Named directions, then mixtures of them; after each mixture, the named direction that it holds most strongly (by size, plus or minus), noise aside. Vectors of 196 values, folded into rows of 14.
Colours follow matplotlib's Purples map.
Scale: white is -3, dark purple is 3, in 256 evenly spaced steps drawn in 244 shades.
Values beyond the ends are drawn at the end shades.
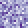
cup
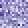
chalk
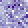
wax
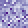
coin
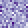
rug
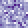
wax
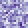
cup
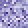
coin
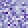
coin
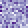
rug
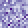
coin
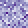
coin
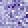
wax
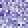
chalk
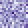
rug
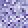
coin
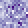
wax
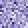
rug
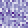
chalk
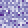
chalk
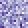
cup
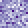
wax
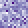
coin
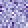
rug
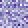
chalk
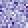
rug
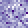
wax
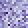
coin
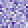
rug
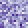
cup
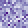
coin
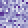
chalk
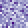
rug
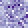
wax
